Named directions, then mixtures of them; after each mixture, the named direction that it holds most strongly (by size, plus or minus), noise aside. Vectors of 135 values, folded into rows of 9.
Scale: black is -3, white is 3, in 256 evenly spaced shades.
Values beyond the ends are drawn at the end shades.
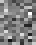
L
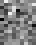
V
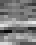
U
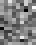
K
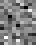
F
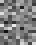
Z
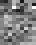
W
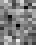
F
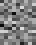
Z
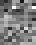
W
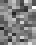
K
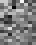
W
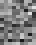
K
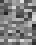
L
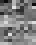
W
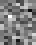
F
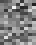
W
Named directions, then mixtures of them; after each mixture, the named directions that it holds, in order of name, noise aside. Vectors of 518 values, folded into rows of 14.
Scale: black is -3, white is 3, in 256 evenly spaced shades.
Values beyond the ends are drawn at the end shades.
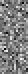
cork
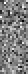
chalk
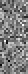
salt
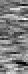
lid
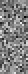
chalk, salt.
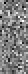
chalk.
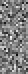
chalk, cork.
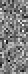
salt.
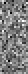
chalk, salt.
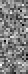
lid, salt.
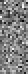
chalk.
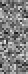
cork, lid, salt.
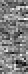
cork, lid.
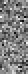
chalk, lid, salt.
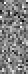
chalk.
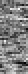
lid, salt.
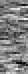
lid.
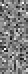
cork.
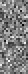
salt.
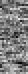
lid, salt.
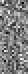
chalk, cork.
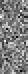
chalk, salt.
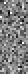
chalk.
